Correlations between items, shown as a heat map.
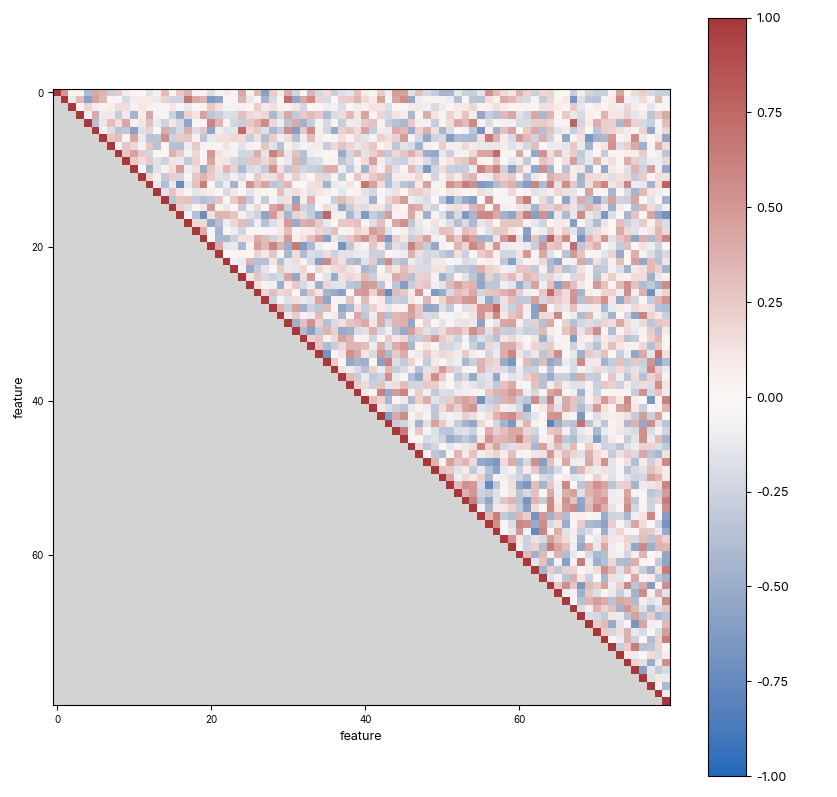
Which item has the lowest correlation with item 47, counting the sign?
37
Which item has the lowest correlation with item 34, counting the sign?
35
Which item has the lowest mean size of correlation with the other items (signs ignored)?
2
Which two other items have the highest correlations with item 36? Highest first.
77, 50
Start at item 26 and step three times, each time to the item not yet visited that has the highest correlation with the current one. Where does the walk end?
59
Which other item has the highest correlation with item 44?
45
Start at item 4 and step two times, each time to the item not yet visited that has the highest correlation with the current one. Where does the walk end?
20
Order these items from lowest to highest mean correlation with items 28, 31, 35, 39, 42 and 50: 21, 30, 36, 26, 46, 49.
49, 30, 21, 26, 36, 46
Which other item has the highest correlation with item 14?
61
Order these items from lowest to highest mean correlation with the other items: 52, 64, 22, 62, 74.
22, 62, 52, 74, 64
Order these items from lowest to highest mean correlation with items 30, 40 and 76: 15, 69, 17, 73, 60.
15, 60, 69, 73, 17
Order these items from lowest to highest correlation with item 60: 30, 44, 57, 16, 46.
30, 46, 16, 44, 57
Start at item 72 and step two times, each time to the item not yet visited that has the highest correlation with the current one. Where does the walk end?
6
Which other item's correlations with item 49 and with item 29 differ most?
57
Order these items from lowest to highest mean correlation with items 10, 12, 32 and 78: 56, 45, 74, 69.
56, 69, 74, 45
